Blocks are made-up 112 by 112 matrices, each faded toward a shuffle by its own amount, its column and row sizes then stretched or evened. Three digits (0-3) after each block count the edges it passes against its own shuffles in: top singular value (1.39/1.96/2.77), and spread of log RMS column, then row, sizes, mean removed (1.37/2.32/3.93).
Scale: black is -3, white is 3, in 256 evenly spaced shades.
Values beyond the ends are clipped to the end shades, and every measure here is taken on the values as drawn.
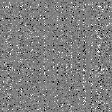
1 2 2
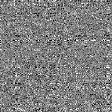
2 1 2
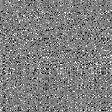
2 0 2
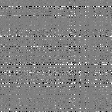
1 2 3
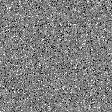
1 0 1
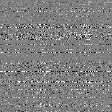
1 1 3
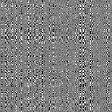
3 3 2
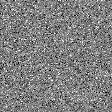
0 0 1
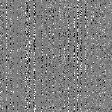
1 3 1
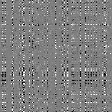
3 3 2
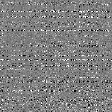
2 2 3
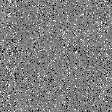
0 2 1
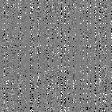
0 3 2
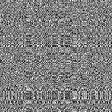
3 0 2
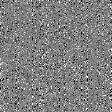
1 2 1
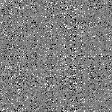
1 2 2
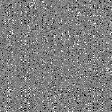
2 2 1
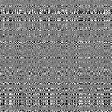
3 2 3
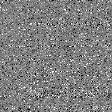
0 1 2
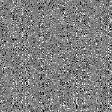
2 2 0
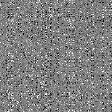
2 2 1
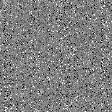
0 2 0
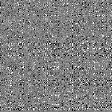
2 2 2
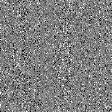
1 2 0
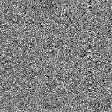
2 1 1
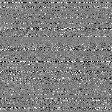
1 0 3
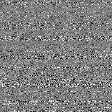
0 0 3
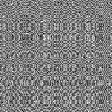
3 2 0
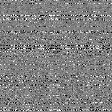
2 0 3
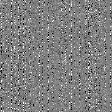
0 3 0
